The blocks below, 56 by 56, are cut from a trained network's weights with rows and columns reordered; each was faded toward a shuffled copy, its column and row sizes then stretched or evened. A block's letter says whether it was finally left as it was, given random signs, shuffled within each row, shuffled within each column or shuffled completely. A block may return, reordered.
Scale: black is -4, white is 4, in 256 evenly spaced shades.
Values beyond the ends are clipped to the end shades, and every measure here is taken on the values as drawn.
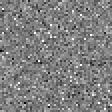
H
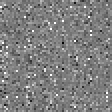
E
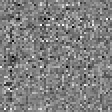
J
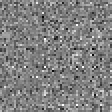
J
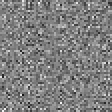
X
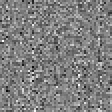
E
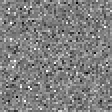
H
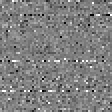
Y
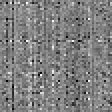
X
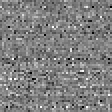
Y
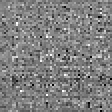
X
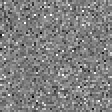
H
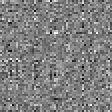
X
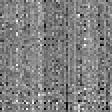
X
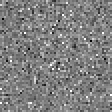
H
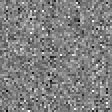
E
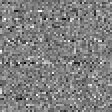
Y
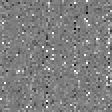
E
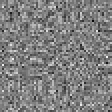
X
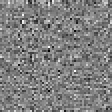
X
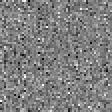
E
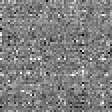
X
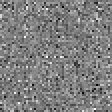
J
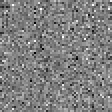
E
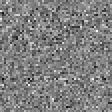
Y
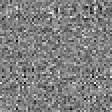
X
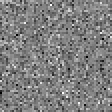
E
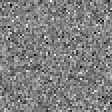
H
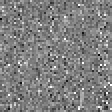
E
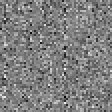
E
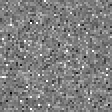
H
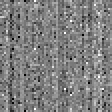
E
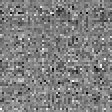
X
